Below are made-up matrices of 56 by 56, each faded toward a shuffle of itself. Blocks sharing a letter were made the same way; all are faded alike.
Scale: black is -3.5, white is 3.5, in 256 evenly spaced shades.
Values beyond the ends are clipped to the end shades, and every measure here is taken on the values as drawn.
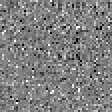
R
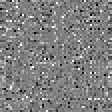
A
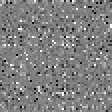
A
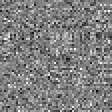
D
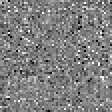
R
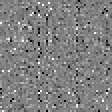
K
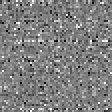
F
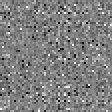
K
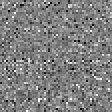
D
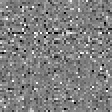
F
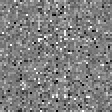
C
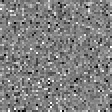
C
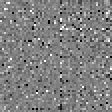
K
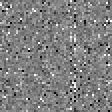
C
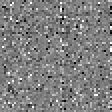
C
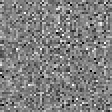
D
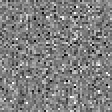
D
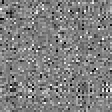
F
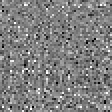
R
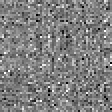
D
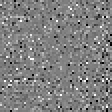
K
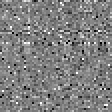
F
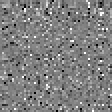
A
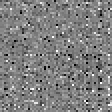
K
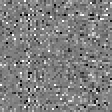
A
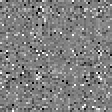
K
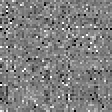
A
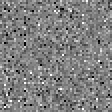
C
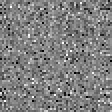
R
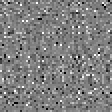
A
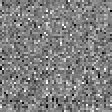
D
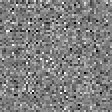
D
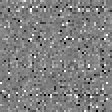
A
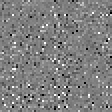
K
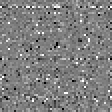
F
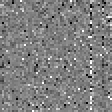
C
